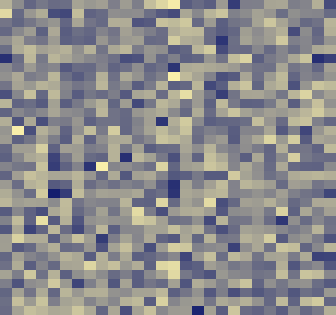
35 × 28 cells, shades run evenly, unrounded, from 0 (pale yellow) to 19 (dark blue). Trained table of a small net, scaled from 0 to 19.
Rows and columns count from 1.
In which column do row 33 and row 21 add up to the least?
4
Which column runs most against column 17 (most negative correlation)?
7
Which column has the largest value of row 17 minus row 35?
13
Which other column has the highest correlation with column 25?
22
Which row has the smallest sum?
34
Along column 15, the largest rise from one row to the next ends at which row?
2
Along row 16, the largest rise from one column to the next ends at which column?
26
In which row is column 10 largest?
32
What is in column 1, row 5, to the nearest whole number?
9
